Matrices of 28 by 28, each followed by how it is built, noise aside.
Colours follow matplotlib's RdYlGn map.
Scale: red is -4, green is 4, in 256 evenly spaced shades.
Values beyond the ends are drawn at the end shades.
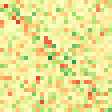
banded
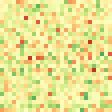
repeating columns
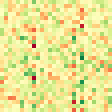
uneven columns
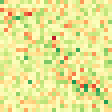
banded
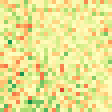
lower triangular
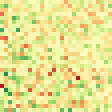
lower triangular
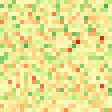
repeating columns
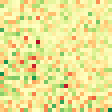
lower triangular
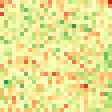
smooth
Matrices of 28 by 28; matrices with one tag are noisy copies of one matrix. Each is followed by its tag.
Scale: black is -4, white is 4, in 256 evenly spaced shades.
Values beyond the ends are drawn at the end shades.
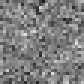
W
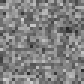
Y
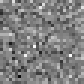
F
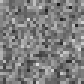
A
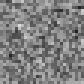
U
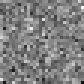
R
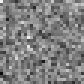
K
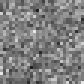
W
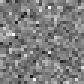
F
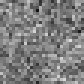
W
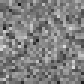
R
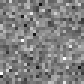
W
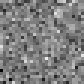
R
